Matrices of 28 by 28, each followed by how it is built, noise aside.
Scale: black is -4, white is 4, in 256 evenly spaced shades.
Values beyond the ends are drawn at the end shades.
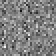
uneven columns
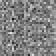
repeating rows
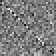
diagonal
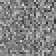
repeating rows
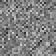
Hankel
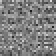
blocks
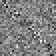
banded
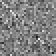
diagonal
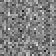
repeating rows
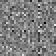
uneven columns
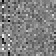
uneven columns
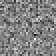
repeating columns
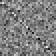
diagonal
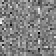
uneven columns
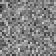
repeating rows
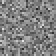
repeating rows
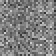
repeating rows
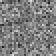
repeating rows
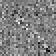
banded
